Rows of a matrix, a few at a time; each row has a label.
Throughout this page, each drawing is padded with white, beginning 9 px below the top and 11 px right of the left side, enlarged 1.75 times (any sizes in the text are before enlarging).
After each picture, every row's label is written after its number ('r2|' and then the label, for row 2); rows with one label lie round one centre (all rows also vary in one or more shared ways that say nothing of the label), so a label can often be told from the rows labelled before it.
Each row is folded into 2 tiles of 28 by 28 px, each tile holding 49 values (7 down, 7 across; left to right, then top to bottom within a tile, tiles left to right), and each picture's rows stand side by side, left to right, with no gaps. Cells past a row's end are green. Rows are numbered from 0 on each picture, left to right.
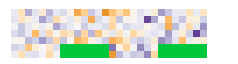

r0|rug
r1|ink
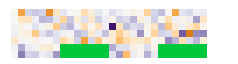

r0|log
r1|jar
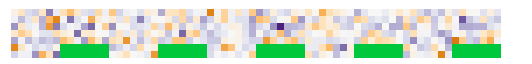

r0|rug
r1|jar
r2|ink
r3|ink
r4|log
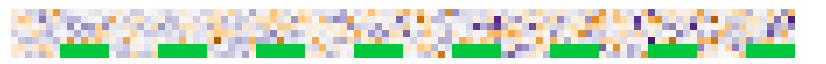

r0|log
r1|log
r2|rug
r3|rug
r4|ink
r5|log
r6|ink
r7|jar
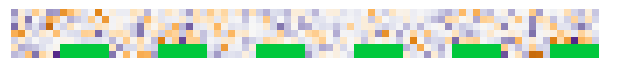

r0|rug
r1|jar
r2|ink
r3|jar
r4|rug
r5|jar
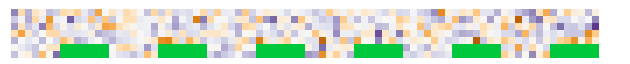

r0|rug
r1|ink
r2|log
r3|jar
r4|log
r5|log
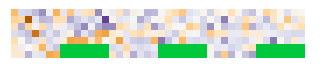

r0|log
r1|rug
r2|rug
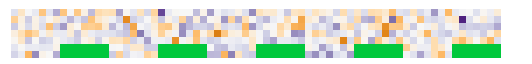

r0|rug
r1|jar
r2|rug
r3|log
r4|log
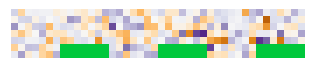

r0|log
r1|jar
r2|jar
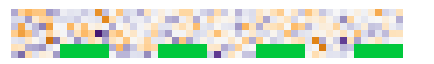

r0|ink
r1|log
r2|log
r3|rug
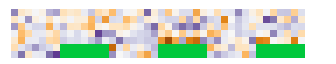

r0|rug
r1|ink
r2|log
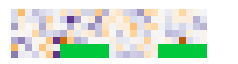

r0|log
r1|log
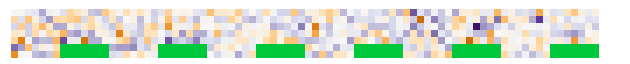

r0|rug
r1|jar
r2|ink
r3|ink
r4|jar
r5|log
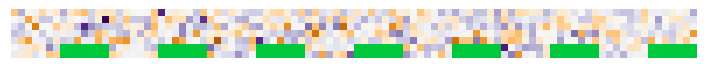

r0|jar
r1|jar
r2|rug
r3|rug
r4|ink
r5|jar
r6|log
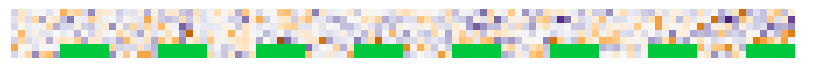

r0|rug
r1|jar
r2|log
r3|jar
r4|ink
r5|log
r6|jar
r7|log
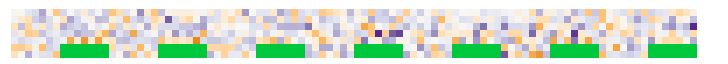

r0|log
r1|log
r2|ink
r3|jar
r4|jar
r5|jar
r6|ink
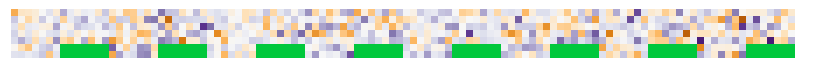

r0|ink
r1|ink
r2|jar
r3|rug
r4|rug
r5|jar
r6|rug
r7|rug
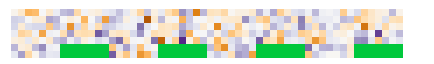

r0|ink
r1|jar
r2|ink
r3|jar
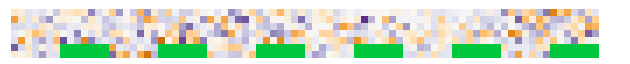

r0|rug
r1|jar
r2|log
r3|log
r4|jar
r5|rug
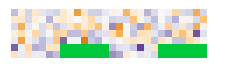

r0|rug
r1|ink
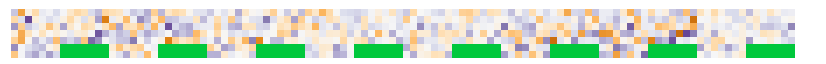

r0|rug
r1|log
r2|log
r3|ink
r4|rug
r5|jar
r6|jar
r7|ink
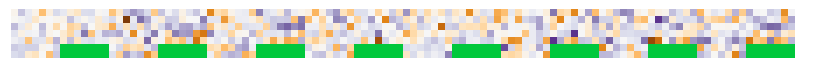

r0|jar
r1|log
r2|ink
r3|log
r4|rug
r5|jar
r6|log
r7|ink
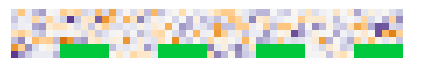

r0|log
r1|jar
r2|ink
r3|jar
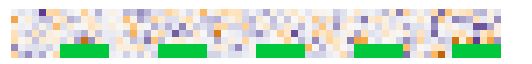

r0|log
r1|rug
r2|ink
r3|log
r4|jar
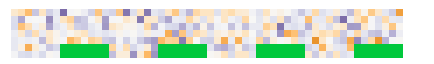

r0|ink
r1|rug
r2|jar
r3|rug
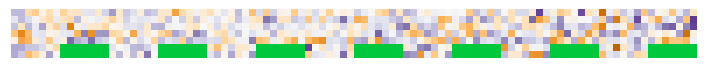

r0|jar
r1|rug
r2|log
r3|jar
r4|jar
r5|rug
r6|ink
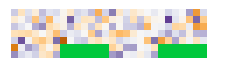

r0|log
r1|log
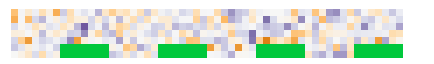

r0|jar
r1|ink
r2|log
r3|log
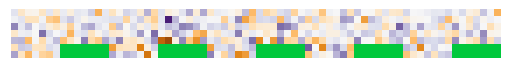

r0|jar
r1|log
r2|jar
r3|ink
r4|rug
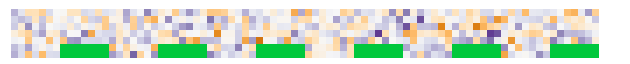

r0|jar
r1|rug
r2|ink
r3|jar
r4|rug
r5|rug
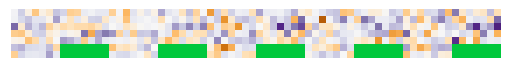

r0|jar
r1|ink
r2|ink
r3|log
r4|ink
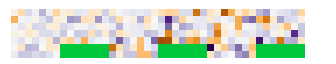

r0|log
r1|log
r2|ink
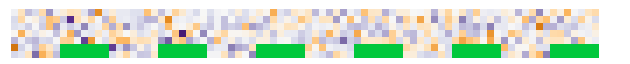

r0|rug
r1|jar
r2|rug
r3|rug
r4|log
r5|rug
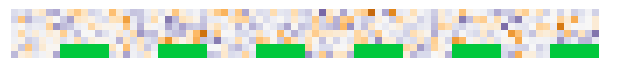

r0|rug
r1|log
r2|ink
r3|rug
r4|log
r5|jar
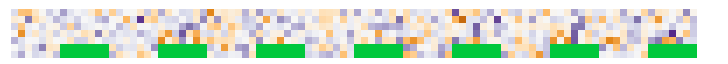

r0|ink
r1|jar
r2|ink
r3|ink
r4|jar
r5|jar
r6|jar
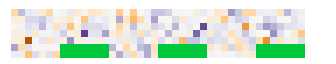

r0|jar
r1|ink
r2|log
